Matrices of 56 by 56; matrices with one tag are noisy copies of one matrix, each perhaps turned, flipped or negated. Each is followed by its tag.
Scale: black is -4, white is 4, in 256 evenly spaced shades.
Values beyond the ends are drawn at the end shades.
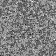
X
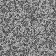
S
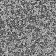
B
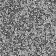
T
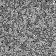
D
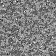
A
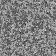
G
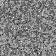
A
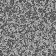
A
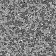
D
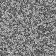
A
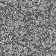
S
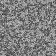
D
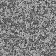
X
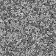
B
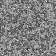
B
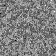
X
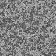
X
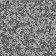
B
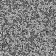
S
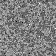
D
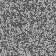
G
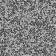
S
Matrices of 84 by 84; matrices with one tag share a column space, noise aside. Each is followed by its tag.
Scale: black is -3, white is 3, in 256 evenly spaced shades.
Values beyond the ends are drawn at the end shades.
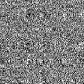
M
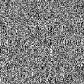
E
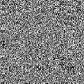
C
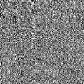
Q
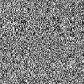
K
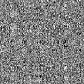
E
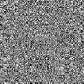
C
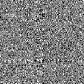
M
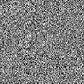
C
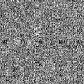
E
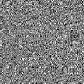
C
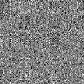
Q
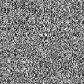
K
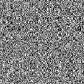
K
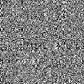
M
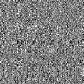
E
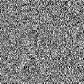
C
